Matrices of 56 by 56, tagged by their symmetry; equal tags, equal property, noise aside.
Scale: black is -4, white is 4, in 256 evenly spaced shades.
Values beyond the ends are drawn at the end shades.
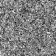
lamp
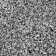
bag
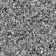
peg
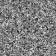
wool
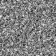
peg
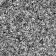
bag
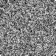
bag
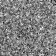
wool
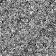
bag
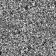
peg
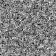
bag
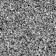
lamp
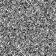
peg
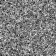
bag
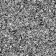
peg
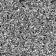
lamp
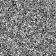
wool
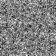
peg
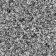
peg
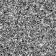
wool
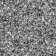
peg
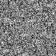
peg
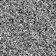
bag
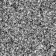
lamp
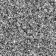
wool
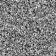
lamp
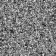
peg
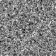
bag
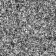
wool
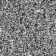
lamp
